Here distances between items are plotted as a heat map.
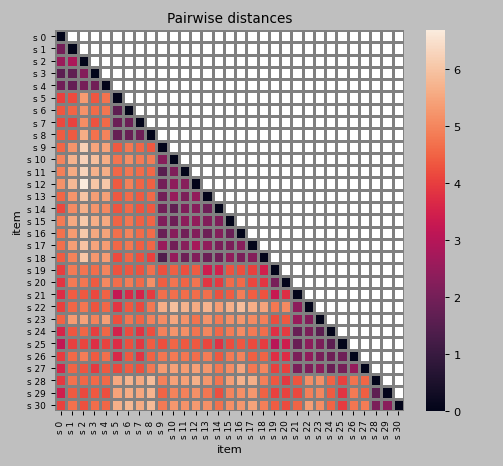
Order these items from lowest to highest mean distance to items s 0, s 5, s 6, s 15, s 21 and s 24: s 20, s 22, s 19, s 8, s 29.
s 8, s 22, s 19, s 20, s 29
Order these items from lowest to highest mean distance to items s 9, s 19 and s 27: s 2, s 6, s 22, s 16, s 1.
s 16, s 22, s 6, s 1, s 2
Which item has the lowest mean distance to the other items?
s 25
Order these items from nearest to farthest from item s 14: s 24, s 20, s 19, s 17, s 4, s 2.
s 17, s 19, s 20, s 24, s 4, s 2
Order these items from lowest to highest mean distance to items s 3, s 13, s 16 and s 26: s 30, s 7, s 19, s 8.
s 19, s 7, s 8, s 30
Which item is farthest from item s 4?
s 12
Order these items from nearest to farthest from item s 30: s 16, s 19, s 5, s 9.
s 19, s 9, s 16, s 5
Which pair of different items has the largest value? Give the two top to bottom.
s 2, s 12
